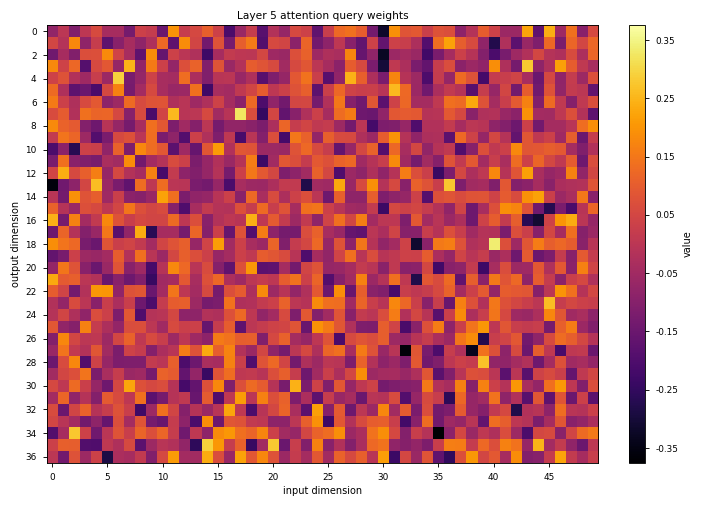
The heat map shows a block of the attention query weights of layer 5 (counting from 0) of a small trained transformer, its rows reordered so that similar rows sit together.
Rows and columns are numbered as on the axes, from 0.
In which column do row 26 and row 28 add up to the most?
16
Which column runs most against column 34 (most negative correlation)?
23
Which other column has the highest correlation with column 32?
43
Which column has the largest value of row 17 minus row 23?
8
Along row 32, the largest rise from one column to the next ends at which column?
24
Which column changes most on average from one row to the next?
0
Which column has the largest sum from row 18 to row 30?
28
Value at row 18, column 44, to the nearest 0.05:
0.15
